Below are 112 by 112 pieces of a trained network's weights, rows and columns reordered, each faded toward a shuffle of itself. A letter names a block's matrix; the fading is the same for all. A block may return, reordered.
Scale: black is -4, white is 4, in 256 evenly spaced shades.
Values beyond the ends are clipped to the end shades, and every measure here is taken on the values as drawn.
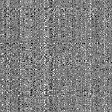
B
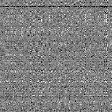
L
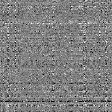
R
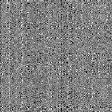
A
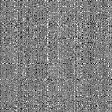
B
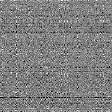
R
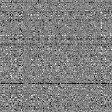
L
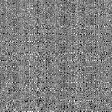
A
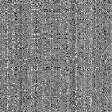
B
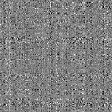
A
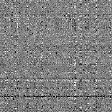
L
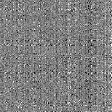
B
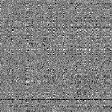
L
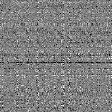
L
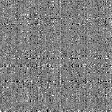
A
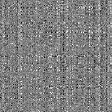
B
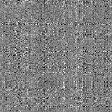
A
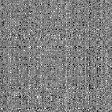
A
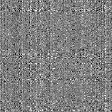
B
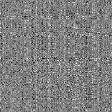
A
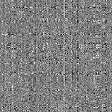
A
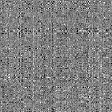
A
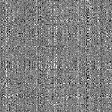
B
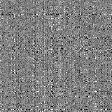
A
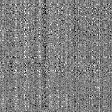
B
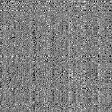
A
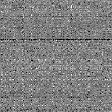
L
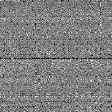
L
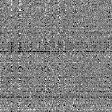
R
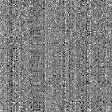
B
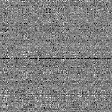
L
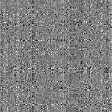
A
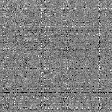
R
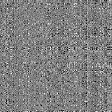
A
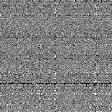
L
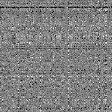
L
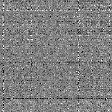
R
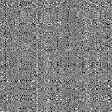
A
